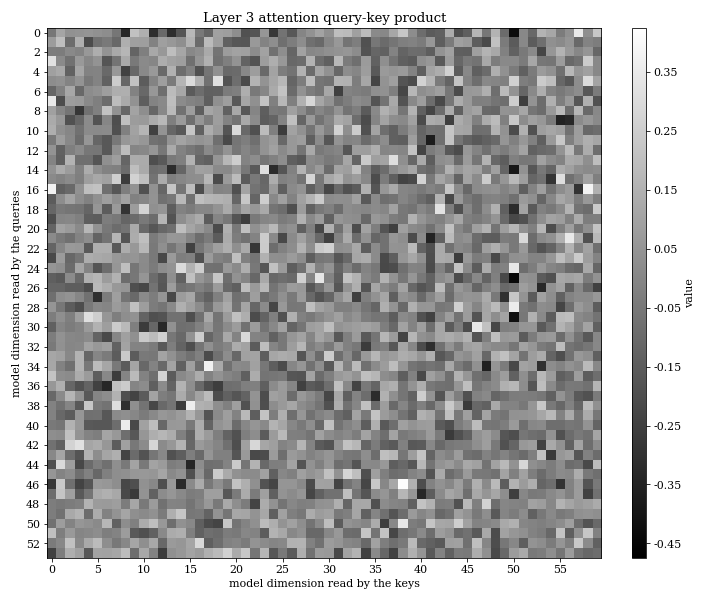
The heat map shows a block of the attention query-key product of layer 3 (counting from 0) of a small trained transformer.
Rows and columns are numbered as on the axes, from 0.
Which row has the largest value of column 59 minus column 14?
0
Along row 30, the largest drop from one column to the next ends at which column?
48
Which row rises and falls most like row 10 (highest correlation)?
14
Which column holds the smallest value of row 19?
21
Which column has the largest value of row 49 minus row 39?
2
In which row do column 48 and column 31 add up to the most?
10
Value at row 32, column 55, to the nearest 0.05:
0.2
